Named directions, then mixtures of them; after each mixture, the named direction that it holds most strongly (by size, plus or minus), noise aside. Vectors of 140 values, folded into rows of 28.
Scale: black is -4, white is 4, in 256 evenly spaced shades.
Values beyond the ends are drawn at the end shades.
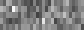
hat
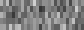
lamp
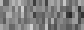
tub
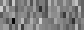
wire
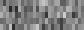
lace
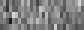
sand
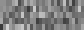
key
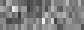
hat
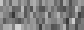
lamp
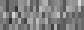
sand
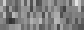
sand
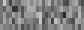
hat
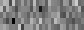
wire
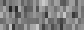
lace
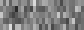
lamp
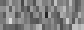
lamp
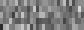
key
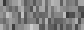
tub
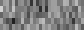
wire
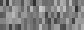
lamp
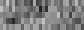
hat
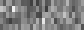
hat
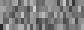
key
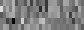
wire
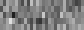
sand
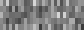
lamp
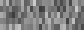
lamp
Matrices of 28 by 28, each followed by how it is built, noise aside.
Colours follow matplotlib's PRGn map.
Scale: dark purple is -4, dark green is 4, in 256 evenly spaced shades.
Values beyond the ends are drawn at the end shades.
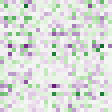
low rank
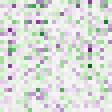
low rank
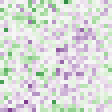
smooth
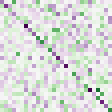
diagonal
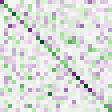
diagonal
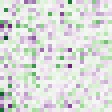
low rank
